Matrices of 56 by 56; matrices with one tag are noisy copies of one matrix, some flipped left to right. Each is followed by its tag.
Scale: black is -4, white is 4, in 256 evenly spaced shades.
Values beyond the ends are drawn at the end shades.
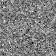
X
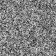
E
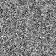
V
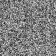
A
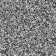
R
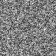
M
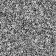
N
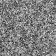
E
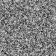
R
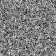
R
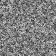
X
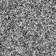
E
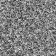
M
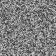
R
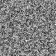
R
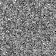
V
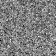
V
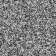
A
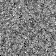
N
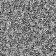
M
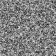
R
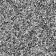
E
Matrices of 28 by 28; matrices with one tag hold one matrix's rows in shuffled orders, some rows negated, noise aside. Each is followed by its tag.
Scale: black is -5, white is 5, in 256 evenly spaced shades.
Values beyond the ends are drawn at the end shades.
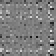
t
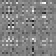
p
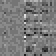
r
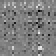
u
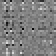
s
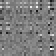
t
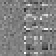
r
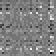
t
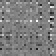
t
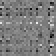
t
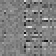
r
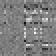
r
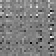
t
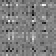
p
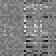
r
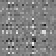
p
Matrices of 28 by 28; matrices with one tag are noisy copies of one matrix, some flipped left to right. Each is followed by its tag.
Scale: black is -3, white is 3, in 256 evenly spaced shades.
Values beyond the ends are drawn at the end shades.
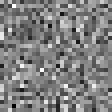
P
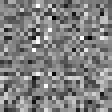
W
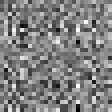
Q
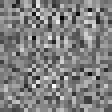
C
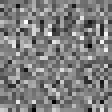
Q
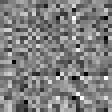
W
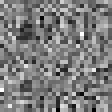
P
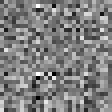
W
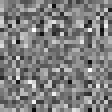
Q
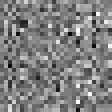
Q
